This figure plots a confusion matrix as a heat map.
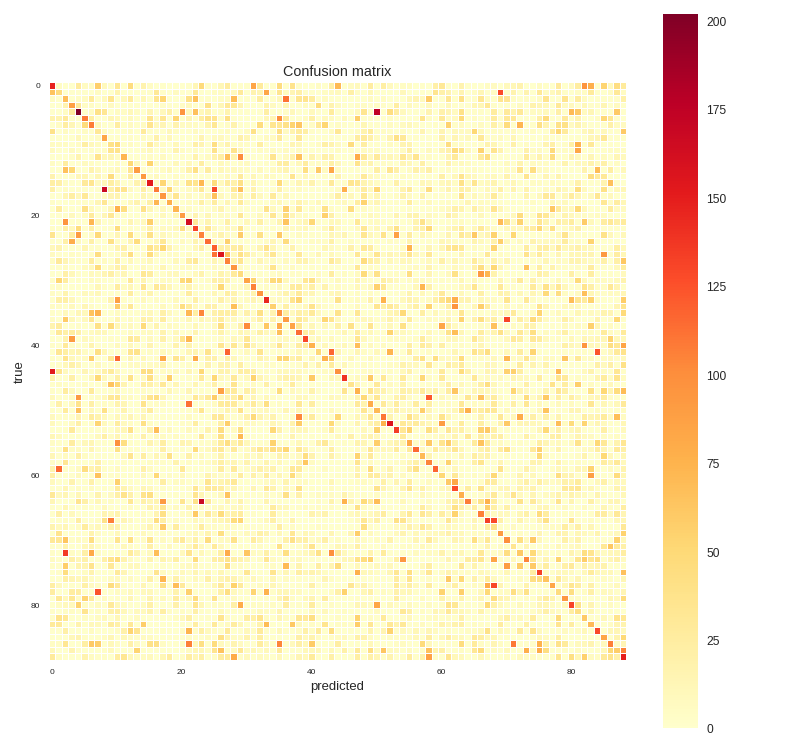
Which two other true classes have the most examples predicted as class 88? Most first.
87, 40
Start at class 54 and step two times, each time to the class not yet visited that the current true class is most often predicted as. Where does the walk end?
66
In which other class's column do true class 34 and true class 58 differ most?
62
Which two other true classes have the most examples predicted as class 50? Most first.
4, 80
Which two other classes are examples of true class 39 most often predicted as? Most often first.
3, 21
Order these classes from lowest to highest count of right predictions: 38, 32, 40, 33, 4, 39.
40, 32, 38, 39, 33, 4
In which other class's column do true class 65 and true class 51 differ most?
38
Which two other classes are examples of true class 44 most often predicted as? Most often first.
0, 78
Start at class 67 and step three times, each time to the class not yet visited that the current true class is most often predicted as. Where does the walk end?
25
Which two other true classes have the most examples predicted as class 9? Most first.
67, 46
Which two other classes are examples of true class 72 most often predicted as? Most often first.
2, 43
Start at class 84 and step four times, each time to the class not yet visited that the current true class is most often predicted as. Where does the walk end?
70
